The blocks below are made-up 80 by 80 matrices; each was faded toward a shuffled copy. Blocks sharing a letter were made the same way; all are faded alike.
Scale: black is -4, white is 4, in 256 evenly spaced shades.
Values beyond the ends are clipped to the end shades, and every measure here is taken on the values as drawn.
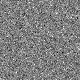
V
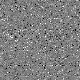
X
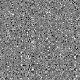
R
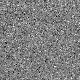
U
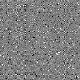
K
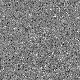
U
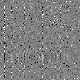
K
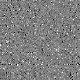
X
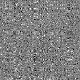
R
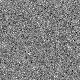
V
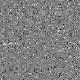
X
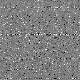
X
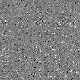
X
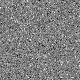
U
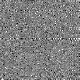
R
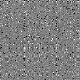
K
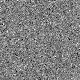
V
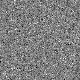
U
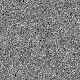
V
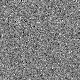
V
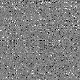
X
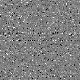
X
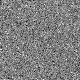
V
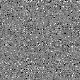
X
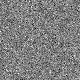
V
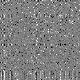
K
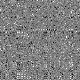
R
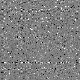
X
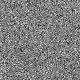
V
